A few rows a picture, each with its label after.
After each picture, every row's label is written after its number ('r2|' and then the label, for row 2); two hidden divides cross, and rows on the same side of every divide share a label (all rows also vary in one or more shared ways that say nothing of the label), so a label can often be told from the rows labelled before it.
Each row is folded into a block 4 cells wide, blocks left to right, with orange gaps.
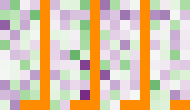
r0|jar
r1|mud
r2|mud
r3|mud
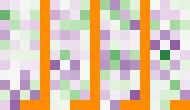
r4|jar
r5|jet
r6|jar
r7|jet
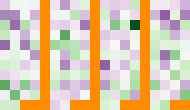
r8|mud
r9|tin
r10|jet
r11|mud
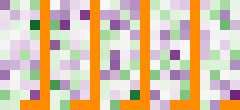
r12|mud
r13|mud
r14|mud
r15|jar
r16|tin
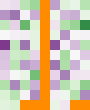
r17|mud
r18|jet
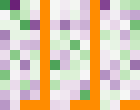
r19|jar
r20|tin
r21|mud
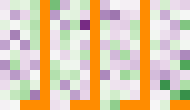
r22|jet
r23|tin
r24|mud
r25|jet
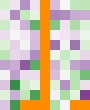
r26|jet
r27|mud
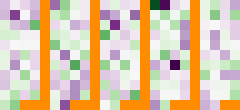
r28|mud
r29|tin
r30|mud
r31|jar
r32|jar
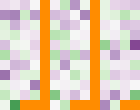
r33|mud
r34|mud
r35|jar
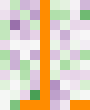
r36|mud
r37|jar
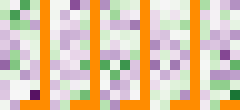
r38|jar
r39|jet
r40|tin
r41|jet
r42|jet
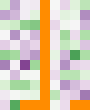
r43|jet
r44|tin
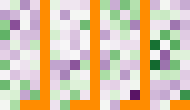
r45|mud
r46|jet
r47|jar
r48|tin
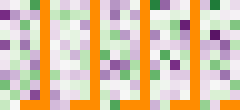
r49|mud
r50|jar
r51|mud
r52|jar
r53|jet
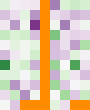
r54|tin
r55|mud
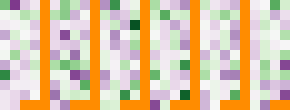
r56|jar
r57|jar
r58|jet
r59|jar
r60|jar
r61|tin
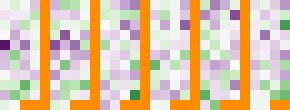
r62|jet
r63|jet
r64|jar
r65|tin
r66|mud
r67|jet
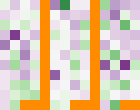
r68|jet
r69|mud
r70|jet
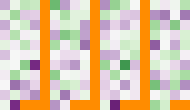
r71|tin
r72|jar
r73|tin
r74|mud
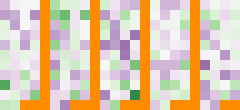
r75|mud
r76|jar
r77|jet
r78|jet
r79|jar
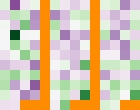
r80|tin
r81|jet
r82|jet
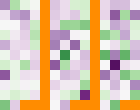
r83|mud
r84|jet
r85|mud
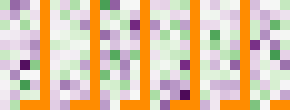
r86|jet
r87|tin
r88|jar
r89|tin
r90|tin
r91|mud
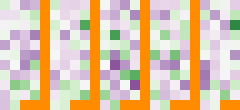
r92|jet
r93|jet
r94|mud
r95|mud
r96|jet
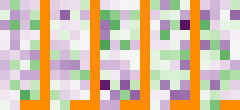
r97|jet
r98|mud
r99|jar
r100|tin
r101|mud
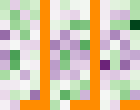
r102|jar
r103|jet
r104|jet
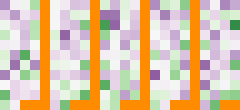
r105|mud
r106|jet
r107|mud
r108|mud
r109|jet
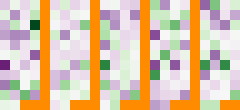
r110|jet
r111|jet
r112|mud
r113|jar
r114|mud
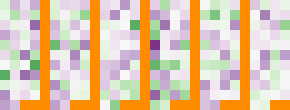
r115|jar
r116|jar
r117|jet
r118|mud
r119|jar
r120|mud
